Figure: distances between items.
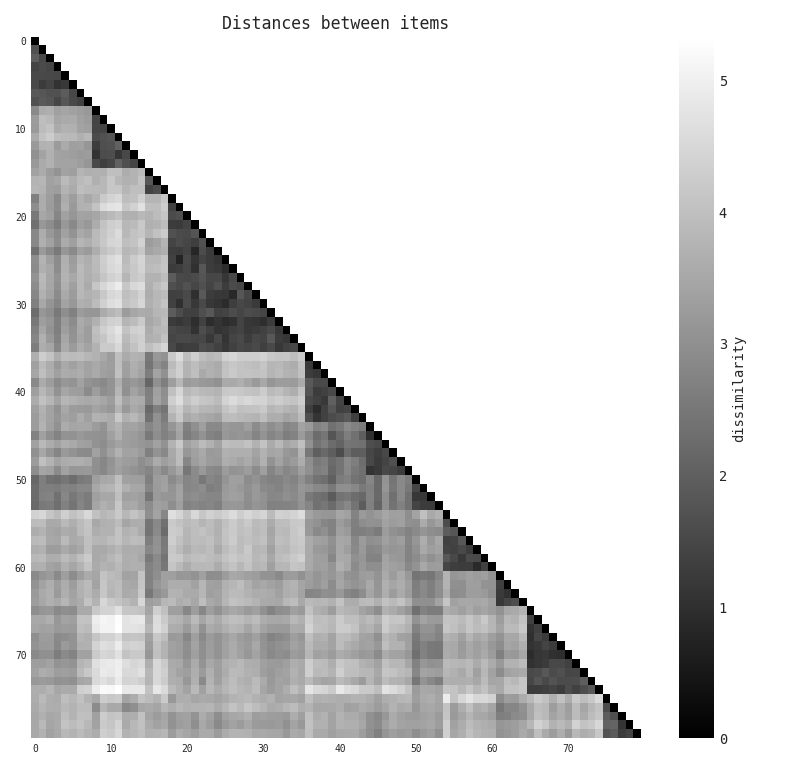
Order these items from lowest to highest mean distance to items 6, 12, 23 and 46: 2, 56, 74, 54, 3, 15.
3, 2, 15, 56, 54, 74
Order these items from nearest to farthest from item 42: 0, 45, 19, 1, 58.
45, 58, 0, 1, 19
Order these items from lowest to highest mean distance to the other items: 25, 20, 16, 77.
20, 25, 77, 16
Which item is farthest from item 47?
74
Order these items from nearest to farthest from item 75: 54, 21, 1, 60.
21, 1, 60, 54
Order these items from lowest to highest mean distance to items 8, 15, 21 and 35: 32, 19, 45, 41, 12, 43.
32, 19, 45, 12, 43, 41
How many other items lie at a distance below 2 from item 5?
7
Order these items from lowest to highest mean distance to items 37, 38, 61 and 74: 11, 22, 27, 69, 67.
69, 67, 22, 27, 11
